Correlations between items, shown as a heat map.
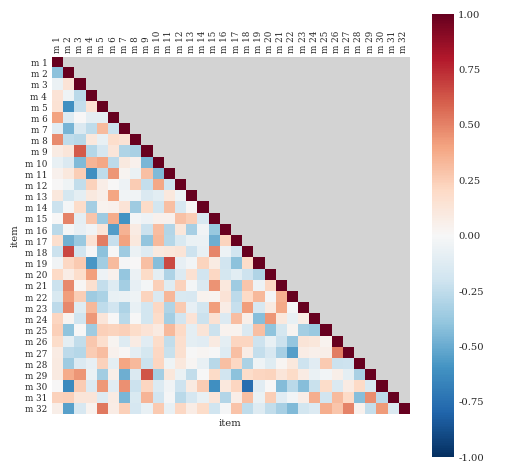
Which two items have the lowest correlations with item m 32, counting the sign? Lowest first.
m 2, m 22
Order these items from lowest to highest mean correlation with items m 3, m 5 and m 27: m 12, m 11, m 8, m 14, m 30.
m 8, m 11, m 12, m 14, m 30
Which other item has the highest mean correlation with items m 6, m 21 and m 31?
m 15
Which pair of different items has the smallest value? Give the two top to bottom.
m 18, m 30
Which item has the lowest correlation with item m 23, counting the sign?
m 30
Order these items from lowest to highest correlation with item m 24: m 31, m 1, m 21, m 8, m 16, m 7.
m 7, m 16, m 8, m 21, m 1, m 31
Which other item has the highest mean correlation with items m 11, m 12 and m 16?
m 25
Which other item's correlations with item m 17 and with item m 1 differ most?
m 6
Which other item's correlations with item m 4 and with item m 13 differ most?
m 11
